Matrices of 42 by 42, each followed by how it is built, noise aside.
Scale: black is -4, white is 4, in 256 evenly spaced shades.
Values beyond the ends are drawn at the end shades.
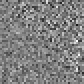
upper triangular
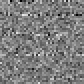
uneven rows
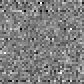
uneven rows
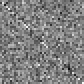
diagonal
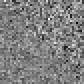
upper triangular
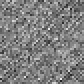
Hankel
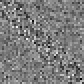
banded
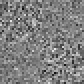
block diagonal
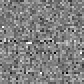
uneven rows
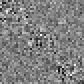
block diagonal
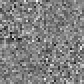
block diagonal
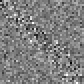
banded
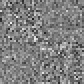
block diagonal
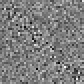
banded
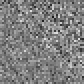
upper triangular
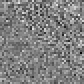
upper triangular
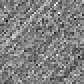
Hankel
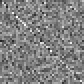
diagonal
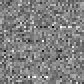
uneven rows
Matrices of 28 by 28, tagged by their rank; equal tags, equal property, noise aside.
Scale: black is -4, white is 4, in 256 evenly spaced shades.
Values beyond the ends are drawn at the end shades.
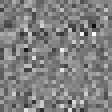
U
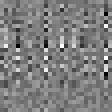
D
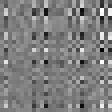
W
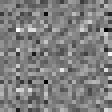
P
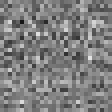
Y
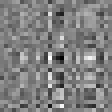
W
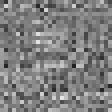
U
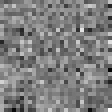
P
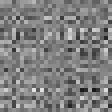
D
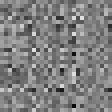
P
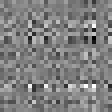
D
